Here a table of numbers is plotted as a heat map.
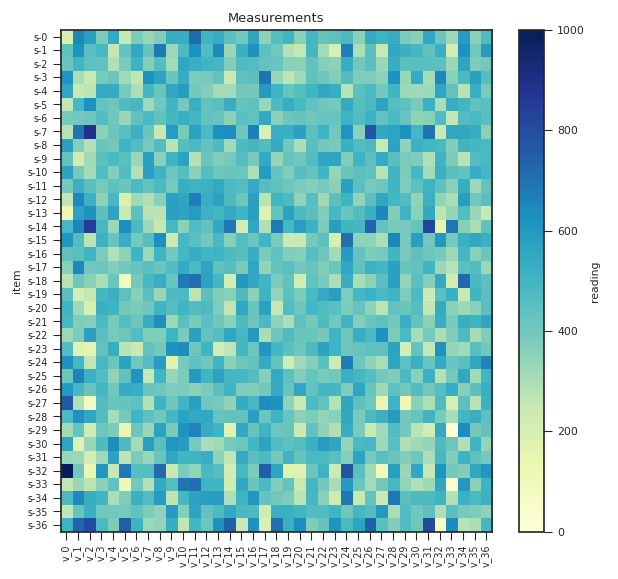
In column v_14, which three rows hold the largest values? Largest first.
s-36, s-14, s-7
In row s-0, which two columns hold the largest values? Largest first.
v_11, v_1
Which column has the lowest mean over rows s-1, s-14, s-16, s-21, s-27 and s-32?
v_27
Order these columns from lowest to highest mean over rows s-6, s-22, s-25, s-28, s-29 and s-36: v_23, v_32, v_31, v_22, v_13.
v_32, v_22, v_23, v_31, v_13
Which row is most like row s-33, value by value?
s-29
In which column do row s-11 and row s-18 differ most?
v_5
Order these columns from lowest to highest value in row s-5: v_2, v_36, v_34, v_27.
v_36, v_34, v_27, v_2
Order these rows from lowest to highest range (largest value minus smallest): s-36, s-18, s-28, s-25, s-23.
s-28, s-25, s-23, s-18, s-36
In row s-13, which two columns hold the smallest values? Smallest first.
v_0, v_17
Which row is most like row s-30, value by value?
s-4
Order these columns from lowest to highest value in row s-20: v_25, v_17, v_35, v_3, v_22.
v_35, v_25, v_22, v_3, v_17
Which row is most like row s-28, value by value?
s-17
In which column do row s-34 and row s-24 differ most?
v_2
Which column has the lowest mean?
v_33
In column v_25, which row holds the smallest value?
s-34
